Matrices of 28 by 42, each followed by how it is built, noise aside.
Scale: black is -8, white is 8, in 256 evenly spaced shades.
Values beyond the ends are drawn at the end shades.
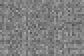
blocks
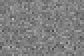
uneven rows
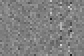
uneven columns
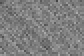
Toeplitz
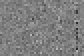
uneven columns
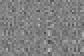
low rank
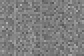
repeating rows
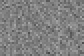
repeating rows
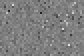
sparse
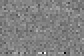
uneven rows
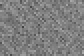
Toeplitz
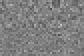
low rank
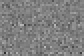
uneven rows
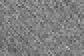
Toeplitz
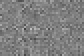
low rank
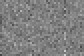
uneven columns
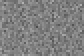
repeating rows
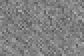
Toeplitz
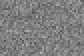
noise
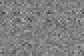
uneven rows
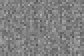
blocks
